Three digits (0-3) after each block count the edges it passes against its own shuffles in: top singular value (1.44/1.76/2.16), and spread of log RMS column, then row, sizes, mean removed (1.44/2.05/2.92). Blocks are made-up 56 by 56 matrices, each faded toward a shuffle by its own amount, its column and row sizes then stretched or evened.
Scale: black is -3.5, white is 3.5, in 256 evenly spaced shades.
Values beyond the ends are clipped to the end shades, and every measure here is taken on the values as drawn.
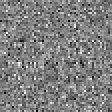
2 1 1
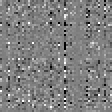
2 3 2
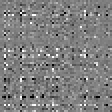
3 2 2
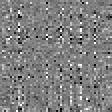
3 2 2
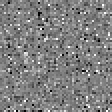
1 1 1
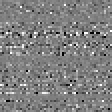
1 0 3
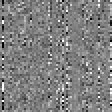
2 3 0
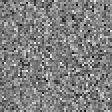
0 1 0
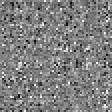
1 1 0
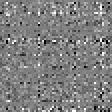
1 2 3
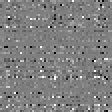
0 1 3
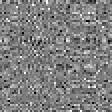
3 0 1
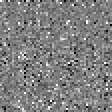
1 1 1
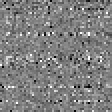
2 1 2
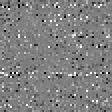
0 1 2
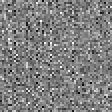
2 1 0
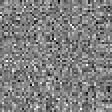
3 0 0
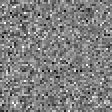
1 0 0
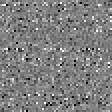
0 0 2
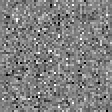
0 2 1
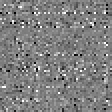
1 1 2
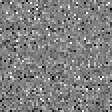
0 0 1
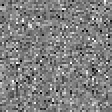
1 1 0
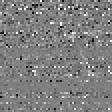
0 0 3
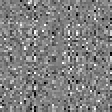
3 2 0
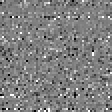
1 1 2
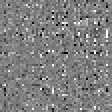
0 2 2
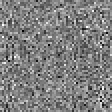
2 1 0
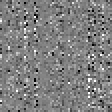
0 3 0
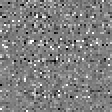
1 0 2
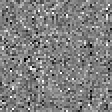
0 1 0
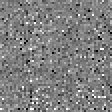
0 1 1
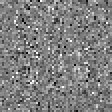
1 1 0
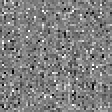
1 1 1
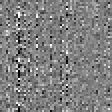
2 3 0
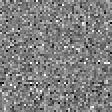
1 0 1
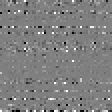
1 1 3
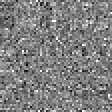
2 0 1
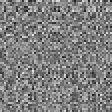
3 1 2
